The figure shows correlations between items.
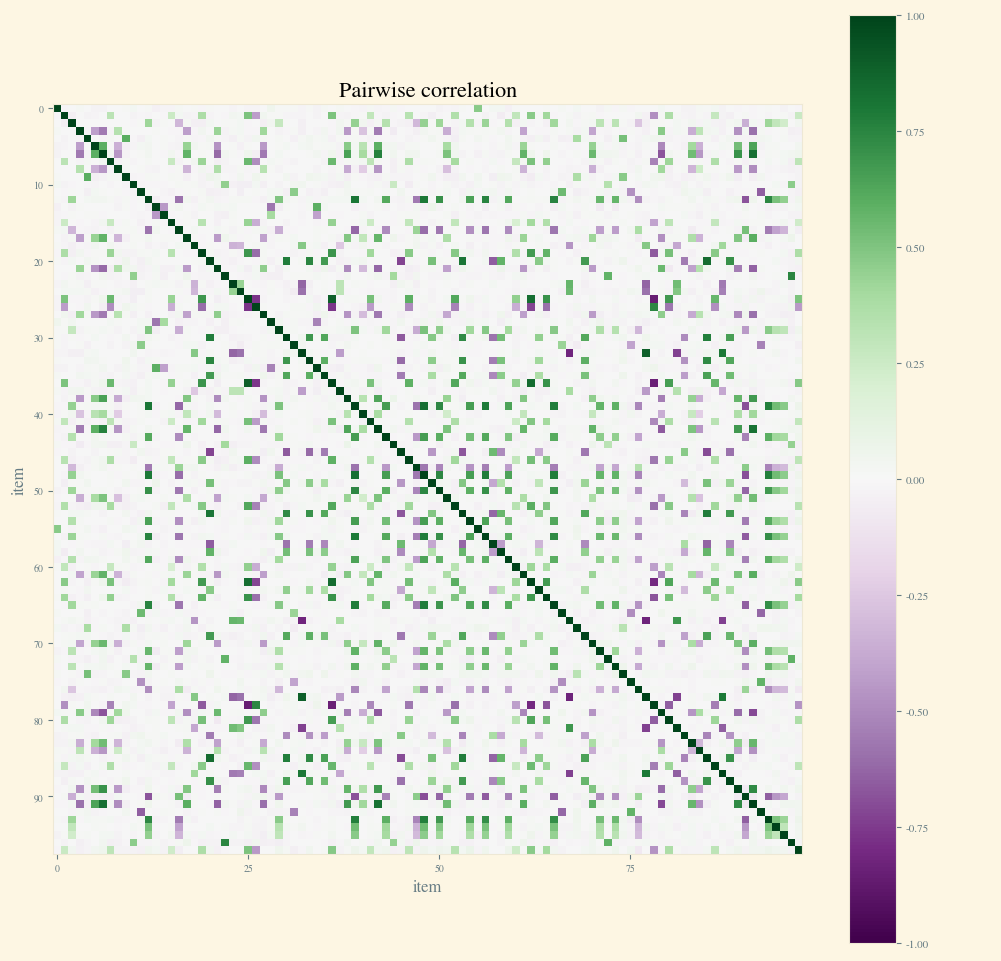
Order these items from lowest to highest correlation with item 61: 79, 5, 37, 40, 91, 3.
79, 3, 37, 40, 5, 91
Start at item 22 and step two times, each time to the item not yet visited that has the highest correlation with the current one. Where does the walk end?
72
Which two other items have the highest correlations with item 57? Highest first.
45, 82
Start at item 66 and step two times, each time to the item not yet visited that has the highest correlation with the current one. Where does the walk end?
31
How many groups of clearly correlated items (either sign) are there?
10
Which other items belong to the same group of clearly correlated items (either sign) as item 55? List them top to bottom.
0
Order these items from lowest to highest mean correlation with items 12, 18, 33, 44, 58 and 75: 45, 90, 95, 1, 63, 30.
45, 90, 1, 95, 63, 30
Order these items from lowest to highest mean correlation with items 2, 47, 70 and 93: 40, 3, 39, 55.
3, 55, 40, 39
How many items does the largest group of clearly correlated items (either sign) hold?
20
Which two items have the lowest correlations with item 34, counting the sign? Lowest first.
28, 14
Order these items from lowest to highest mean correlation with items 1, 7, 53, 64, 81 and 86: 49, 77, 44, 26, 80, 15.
26, 77, 44, 49, 15, 80
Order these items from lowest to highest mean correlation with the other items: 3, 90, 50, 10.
90, 3, 10, 50
